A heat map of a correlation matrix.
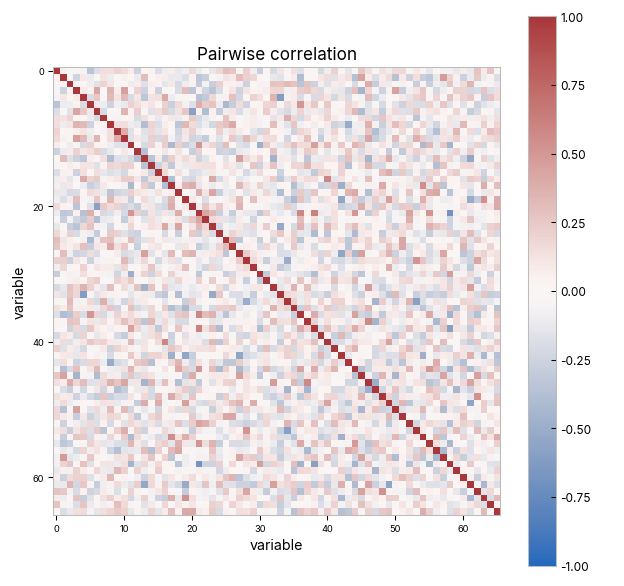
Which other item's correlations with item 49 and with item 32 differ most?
61
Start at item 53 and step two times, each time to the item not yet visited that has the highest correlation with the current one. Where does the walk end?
62
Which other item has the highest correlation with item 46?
37
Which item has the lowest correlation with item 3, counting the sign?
45
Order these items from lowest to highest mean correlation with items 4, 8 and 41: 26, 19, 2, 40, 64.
40, 2, 19, 64, 26
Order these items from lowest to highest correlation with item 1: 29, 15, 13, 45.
15, 29, 13, 45
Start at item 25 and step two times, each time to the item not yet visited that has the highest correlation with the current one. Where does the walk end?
26
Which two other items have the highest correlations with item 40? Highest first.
16, 49
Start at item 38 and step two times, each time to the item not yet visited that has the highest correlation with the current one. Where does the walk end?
36
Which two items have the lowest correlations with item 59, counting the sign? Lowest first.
47, 35
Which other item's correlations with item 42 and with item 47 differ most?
19
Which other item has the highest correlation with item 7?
34
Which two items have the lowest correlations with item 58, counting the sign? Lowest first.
21, 38
